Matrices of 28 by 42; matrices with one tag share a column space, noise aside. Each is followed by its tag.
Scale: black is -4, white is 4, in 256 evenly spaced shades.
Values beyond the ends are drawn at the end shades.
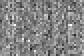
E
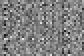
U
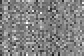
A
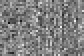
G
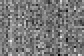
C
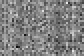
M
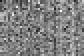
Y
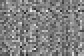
A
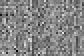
G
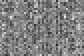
E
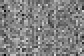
C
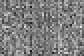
G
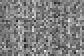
M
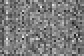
U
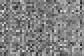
A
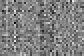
A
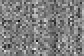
M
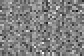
A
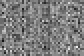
M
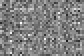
U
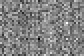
U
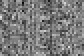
E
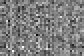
M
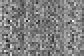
M
